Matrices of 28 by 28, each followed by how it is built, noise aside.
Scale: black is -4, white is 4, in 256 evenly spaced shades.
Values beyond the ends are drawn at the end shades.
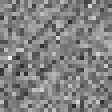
Hankel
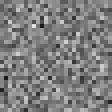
noise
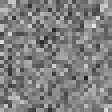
Hankel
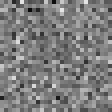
low rank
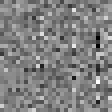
uneven columns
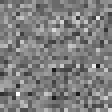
low rank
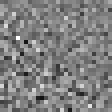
lower triangular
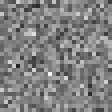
noise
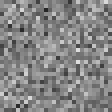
Hankel
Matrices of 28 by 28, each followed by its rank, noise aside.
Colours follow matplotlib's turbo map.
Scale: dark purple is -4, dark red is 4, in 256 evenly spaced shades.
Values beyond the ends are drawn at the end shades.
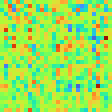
five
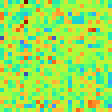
seven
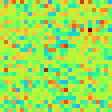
six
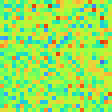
eight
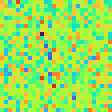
seven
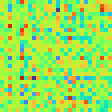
five
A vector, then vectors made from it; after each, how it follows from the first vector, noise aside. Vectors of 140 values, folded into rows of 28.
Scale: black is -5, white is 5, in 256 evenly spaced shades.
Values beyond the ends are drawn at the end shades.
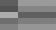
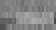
wrapped around, partly zeroed.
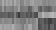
reversed.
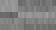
negated, shrunk.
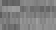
wrapped around, shrunk.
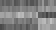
reversed, negated.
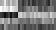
negated, scaled up.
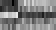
scaled up.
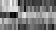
negated, scaled up.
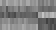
reversed.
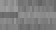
negated, shrunk.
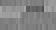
wrapped around, partly zeroed.
